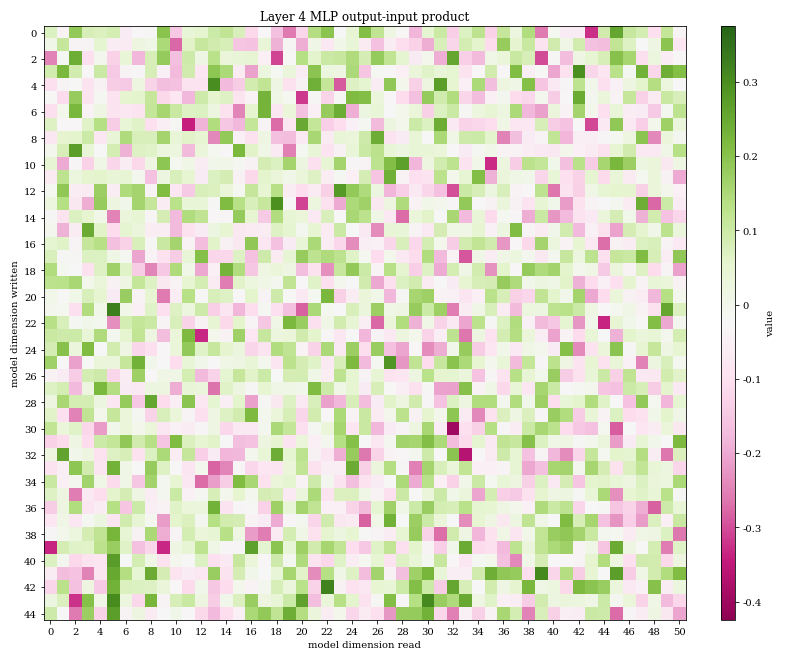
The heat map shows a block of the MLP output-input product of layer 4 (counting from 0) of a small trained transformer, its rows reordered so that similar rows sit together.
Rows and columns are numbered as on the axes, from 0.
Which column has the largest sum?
30
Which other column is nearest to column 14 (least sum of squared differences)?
4
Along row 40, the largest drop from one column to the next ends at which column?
6
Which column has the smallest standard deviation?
46
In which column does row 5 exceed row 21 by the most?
32
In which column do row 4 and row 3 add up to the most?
13
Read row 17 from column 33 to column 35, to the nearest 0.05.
-0.3 0 -0.05
